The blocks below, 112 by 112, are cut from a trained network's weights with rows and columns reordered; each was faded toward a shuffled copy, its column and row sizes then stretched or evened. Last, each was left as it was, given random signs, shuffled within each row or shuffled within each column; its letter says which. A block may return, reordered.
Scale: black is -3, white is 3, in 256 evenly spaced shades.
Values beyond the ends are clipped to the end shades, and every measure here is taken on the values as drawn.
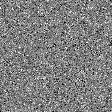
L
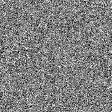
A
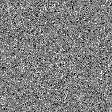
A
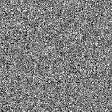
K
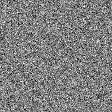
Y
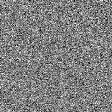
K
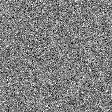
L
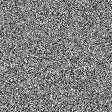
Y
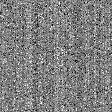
K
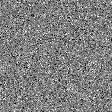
Y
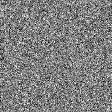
K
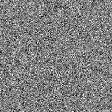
K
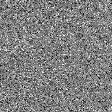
A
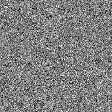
K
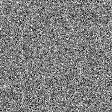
A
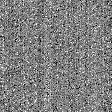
L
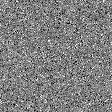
Y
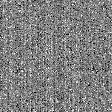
K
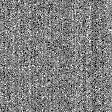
L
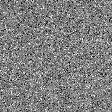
Y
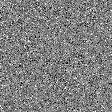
Y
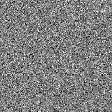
K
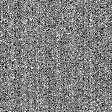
K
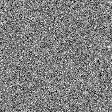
L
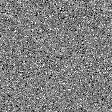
Y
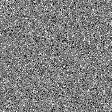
L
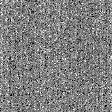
K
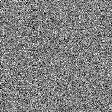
K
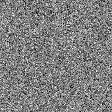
L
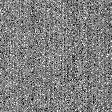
L
